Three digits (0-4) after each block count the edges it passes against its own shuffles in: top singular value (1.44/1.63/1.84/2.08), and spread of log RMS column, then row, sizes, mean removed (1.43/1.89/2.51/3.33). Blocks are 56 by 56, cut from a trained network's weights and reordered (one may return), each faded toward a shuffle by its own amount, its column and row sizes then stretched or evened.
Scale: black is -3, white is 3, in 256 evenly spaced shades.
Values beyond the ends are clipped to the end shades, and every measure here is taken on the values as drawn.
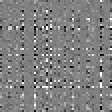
4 4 3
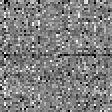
1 2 0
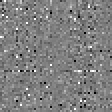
0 2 1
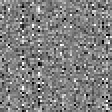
1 3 0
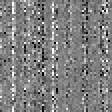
3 4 1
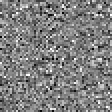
1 1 1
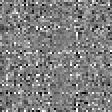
0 2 3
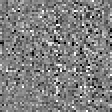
0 3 2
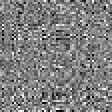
4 2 3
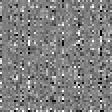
2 4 2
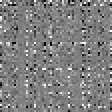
0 4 3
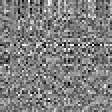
4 2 1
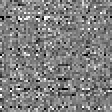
1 2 3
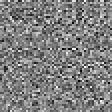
4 0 2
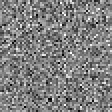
2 0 0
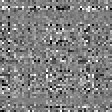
3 3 4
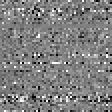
0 1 4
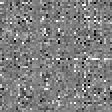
1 3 2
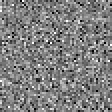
0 0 1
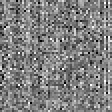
2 0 1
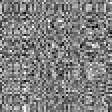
4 2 1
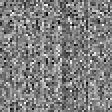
1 1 1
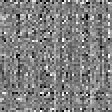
2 2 3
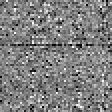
0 1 0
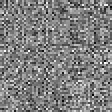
4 1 1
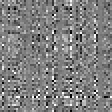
4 4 1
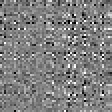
4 3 3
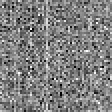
1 0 1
